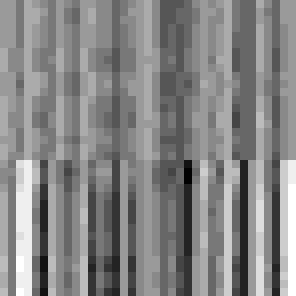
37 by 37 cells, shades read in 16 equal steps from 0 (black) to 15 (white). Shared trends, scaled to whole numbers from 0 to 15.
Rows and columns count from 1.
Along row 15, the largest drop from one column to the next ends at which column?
30
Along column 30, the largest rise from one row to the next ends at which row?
21
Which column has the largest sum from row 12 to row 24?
4
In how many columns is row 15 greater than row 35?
16
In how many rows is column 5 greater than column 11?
8
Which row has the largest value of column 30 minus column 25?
22
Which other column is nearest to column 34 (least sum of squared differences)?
25
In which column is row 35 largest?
37
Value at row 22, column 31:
2
